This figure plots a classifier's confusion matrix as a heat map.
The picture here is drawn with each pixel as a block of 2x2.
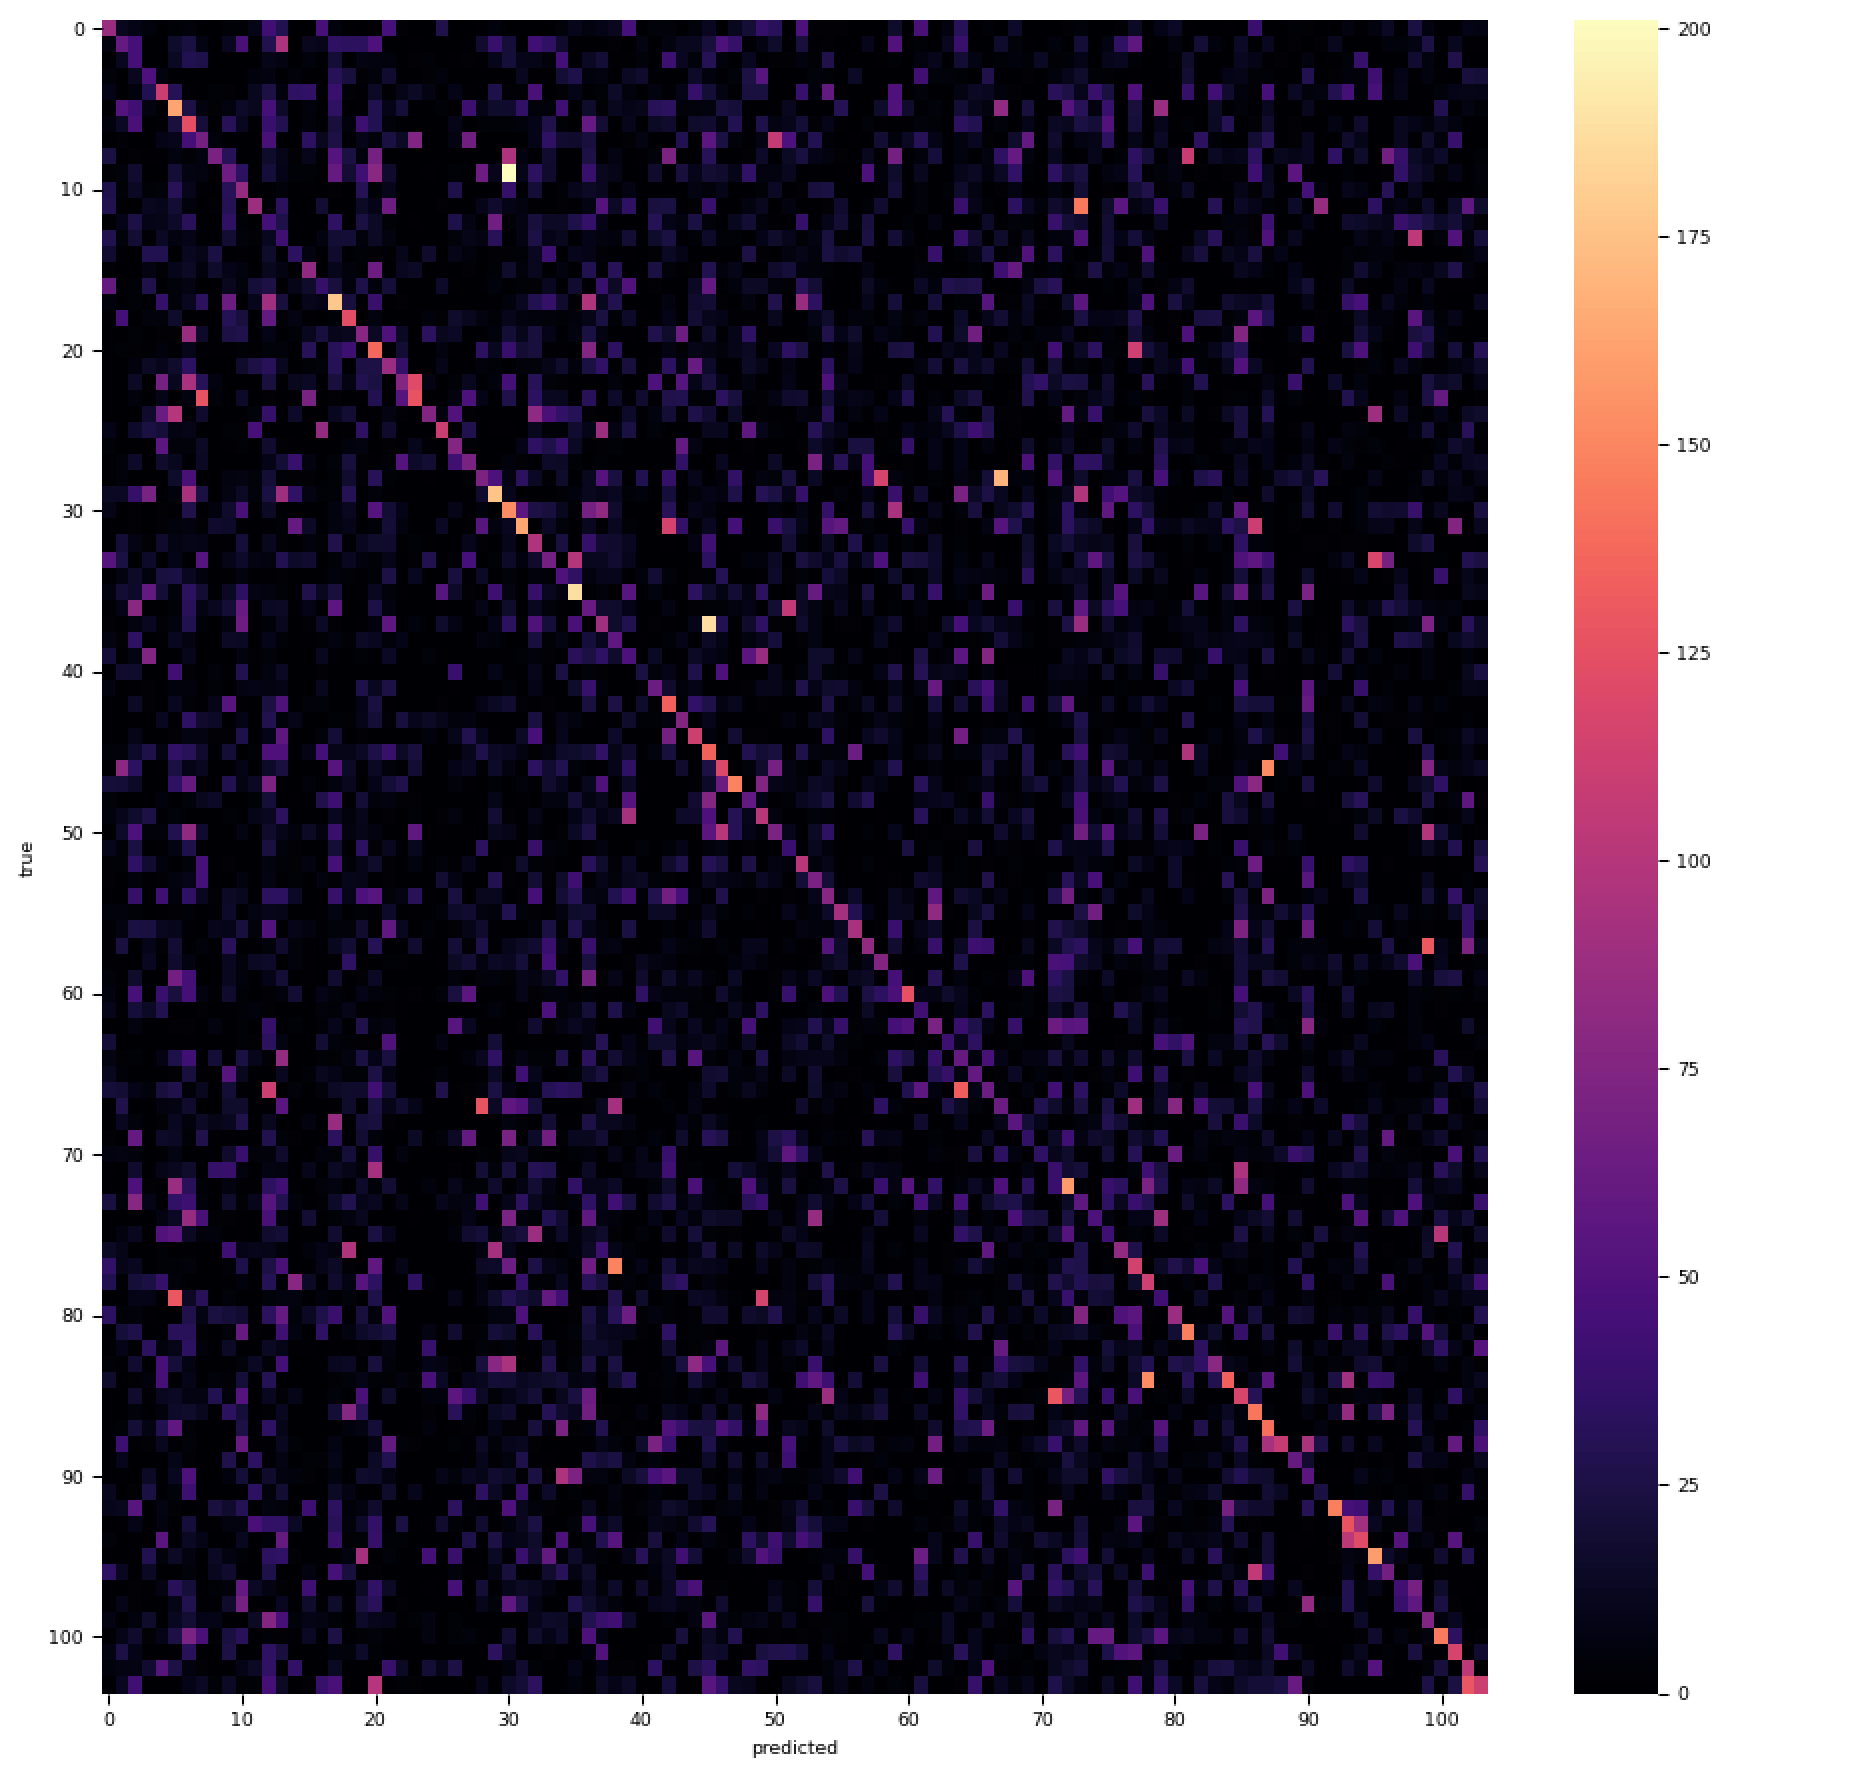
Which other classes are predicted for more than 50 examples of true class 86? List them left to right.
18, 36, 49, 93, 96
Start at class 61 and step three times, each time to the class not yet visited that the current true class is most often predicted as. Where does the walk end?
19
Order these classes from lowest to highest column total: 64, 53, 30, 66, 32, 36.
53, 66, 64, 32, 30, 36
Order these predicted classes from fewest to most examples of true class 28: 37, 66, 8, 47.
8, 66, 47, 37
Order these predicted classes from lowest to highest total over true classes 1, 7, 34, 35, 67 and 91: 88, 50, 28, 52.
88, 52, 50, 28
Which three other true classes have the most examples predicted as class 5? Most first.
79, 24, 72
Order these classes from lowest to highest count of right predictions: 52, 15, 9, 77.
9, 15, 52, 77
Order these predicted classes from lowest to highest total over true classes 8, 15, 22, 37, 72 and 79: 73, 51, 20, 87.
87, 51, 73, 20
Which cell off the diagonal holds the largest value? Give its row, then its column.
9, 30
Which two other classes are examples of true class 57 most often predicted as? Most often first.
99, 102
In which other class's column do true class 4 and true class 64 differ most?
13
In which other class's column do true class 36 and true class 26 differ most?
51
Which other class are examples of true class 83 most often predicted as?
30
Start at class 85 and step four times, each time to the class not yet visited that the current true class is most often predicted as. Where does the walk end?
38
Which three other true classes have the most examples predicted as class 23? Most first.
22, 7, 50
